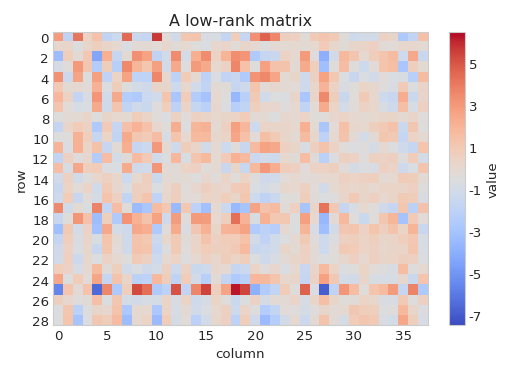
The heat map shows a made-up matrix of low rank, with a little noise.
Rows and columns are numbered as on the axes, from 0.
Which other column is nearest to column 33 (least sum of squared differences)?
3
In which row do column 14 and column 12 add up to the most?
25
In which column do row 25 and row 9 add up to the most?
18
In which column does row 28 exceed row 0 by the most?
35
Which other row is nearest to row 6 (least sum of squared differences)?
7
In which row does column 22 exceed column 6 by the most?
0
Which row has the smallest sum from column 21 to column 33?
28
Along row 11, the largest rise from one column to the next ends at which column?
10
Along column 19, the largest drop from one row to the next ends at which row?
26
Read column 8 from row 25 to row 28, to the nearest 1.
5 -1 0 0
